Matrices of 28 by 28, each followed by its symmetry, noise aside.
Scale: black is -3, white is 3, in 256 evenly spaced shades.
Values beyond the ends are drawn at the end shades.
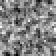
same after a half turn.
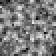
symmetric across the other diagonal.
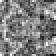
mirrored top to bottom.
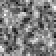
same after a half turn.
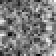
mirrored top to bottom.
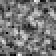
same after a half turn.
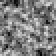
same after a half turn.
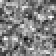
same after a half turn.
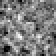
symmetric across the other diagonal.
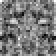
mirrored left to right.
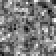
symmetric across the other diagonal.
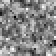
same after a half turn.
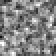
symmetric across the other diagonal.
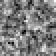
symmetric across the other diagonal.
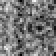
mirrored top to bottom.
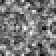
mirrored top to bottom.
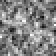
same after a half turn.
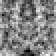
mirrored left to right.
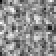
mirrored top to bottom.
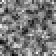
symmetric across the other diagonal.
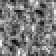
same after a half turn.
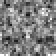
mirrored left to right.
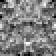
mirrored left to right.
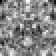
mirrored left to right.
